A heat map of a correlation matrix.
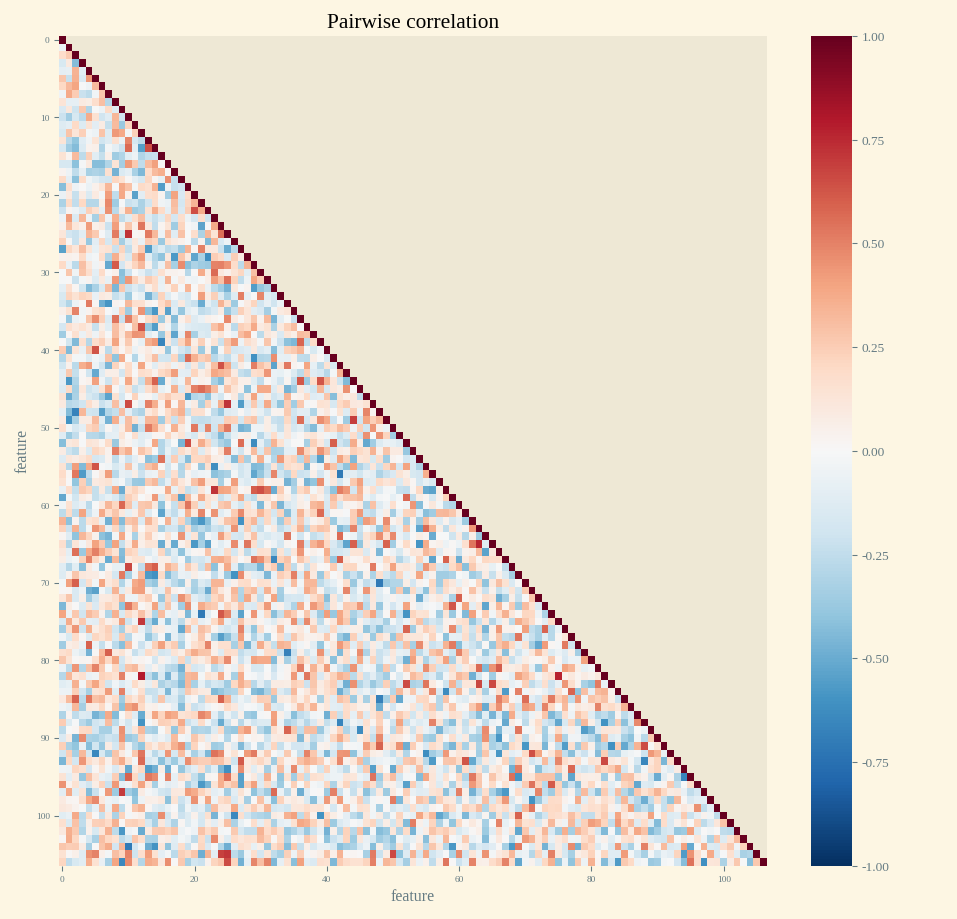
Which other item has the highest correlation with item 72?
60
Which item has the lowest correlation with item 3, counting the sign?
56
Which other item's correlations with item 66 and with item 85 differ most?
24
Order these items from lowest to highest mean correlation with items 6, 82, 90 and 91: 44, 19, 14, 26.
14, 44, 26, 19
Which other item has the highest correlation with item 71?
92
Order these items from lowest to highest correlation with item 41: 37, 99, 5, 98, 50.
37, 99, 5, 98, 50
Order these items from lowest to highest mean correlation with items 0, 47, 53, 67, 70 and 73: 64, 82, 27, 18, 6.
27, 64, 18, 82, 6
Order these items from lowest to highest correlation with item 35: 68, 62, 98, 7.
68, 62, 7, 98
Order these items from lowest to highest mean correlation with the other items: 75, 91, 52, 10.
91, 52, 75, 10
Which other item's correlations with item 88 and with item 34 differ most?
42
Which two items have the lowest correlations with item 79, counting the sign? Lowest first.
34, 89
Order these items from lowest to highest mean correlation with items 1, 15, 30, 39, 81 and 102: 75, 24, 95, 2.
75, 24, 95, 2
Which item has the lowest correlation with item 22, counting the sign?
28
